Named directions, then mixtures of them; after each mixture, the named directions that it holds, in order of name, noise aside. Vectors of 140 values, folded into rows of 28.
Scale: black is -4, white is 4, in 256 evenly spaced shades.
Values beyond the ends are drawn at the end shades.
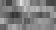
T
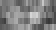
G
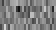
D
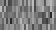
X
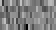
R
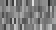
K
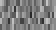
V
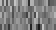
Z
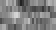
T.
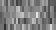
D, G, K.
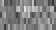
D, T.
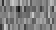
D, R.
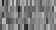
D, K, R.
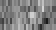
D, G, X.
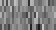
Z.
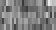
K, T, X.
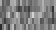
D, G, V.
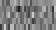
D, V.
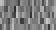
V.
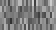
D, G, X.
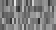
D, K.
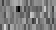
D.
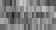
T.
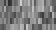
G, T, X.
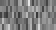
R, T, Z.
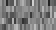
K, T, V.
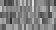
K, T, X.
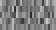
V.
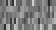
K.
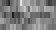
T.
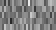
D, X, Z.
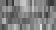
K, T.
